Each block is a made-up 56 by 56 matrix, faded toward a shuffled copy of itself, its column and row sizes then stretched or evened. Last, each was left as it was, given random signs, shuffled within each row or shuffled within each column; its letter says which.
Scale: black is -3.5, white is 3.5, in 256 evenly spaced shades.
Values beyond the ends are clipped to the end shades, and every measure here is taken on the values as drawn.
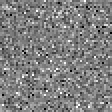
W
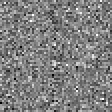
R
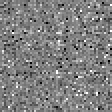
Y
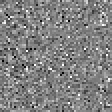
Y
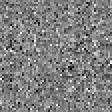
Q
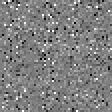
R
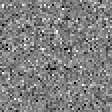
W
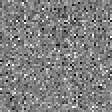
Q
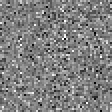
R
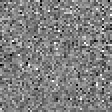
Q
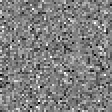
R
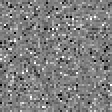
Y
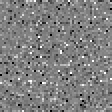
W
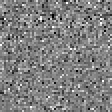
W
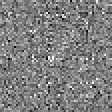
Q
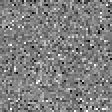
W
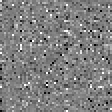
Q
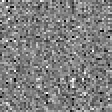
Q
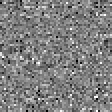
Q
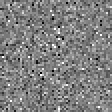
R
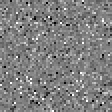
W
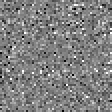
Y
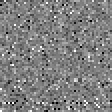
W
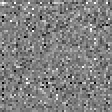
Y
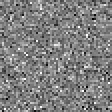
W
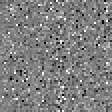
R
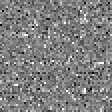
W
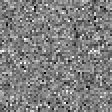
W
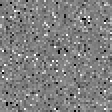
R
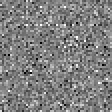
Y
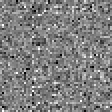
Q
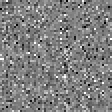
R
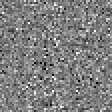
R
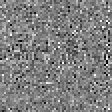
Q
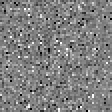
R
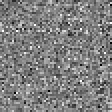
Y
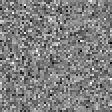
R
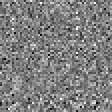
Q
